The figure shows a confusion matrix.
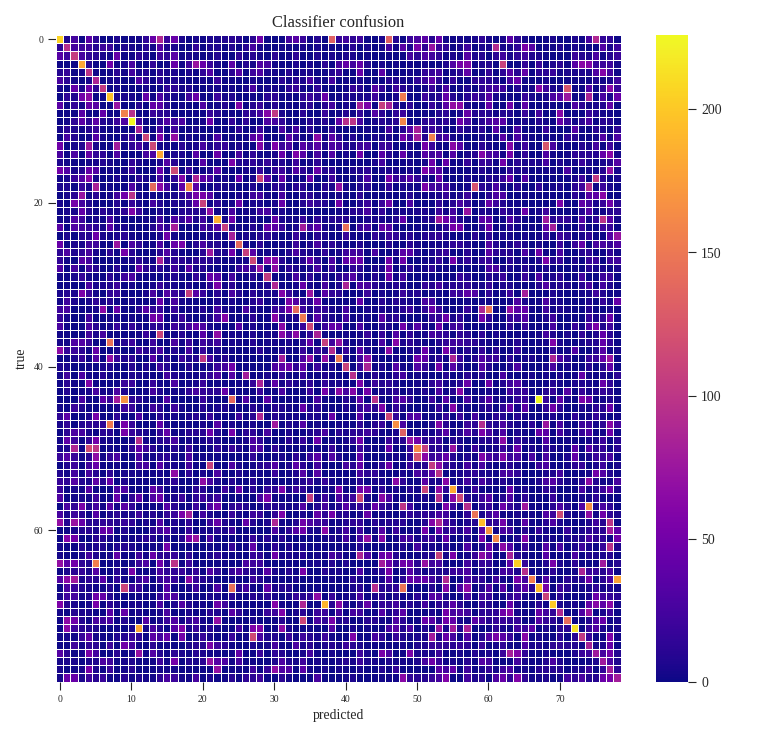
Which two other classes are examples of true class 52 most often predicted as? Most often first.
21, 53
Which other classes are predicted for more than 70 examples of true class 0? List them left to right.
14, 38, 46, 75
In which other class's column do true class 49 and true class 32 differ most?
11
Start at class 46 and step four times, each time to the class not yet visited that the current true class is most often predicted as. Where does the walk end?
43
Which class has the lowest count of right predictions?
15
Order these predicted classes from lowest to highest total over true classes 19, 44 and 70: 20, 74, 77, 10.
77, 20, 10, 74
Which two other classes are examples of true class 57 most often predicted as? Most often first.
74, 48
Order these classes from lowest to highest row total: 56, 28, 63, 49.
28, 49, 63, 56
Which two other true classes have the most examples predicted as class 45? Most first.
8, 64
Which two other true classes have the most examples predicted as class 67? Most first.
44, 6
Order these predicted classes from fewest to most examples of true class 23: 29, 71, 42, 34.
71, 42, 29, 34
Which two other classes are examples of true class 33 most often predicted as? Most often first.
60, 59
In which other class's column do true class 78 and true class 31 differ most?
18
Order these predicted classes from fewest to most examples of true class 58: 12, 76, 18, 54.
12, 54, 76, 18
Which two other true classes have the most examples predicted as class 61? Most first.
1, 73
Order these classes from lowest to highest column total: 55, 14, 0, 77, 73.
73, 0, 55, 14, 77
